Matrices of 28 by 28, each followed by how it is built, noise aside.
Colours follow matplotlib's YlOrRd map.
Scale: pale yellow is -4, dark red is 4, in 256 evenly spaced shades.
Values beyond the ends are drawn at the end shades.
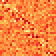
banded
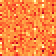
uneven columns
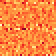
uneven rows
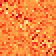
banded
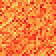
Hankel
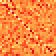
diagonal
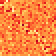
banded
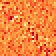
banded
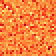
diagonal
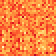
blocks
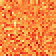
lower triangular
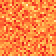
noise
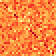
diagonal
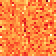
uneven columns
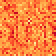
blocks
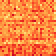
blocks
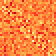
banded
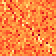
banded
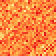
Hankel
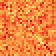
diagonal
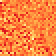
lower triangular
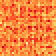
blocks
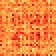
blocks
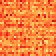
blocks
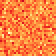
noise
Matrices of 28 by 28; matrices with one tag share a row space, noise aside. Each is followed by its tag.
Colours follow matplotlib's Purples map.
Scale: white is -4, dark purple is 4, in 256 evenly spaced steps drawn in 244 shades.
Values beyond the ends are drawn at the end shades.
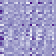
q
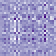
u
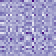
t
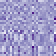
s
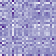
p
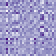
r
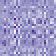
u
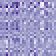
r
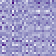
p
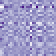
q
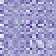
q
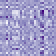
r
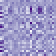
q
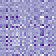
r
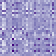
p
